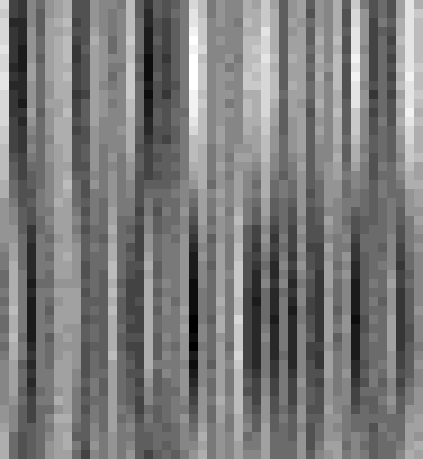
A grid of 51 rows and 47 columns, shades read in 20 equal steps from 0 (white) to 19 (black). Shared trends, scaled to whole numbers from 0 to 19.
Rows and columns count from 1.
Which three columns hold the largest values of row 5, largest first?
17, 3, 2
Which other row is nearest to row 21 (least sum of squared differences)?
50
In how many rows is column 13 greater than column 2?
1
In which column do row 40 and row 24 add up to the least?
27
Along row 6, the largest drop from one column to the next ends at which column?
40
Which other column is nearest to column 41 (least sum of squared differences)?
12
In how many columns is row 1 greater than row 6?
24
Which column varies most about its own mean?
22
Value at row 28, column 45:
14
